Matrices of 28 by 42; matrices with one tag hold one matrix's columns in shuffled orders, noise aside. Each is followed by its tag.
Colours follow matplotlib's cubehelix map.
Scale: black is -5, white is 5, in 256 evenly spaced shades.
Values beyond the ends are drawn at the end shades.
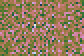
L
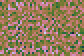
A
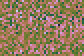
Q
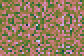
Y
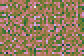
Y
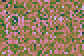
Q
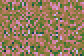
A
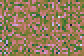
Y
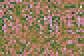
Q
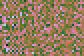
Y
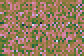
L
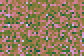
L
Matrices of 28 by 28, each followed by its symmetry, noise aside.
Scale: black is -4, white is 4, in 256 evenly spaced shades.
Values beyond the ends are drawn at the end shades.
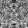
mirrored left to right.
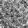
symmetric across the other diagonal.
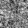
antisymmetric.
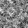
symmetric.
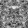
mirrored left to right.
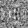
mirrored top to bottom.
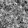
symmetric across the other diagonal.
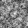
symmetric across the other diagonal.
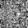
mirrored top to bottom.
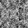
mirrored top to bottom.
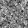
antisymmetric.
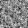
symmetric across the other diagonal.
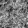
symmetric.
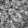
symmetric.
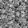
mirrored top to bottom.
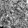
antisymmetric.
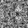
mirrored top to bottom.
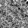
symmetric across the other diagonal.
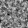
antisymmetric.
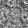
symmetric across the other diagonal.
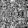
mirrored top to bottom.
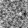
mirrored top to bottom.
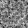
symmetric.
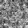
symmetric.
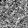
symmetric.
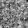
antisymmetric.
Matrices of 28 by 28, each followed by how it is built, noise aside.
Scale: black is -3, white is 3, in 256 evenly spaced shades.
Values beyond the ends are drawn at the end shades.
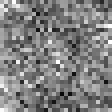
smooth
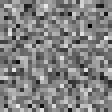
repeating columns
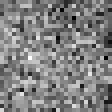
smooth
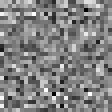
low rank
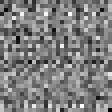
repeating columns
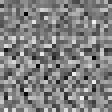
repeating columns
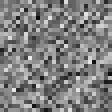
Hankel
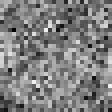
smooth
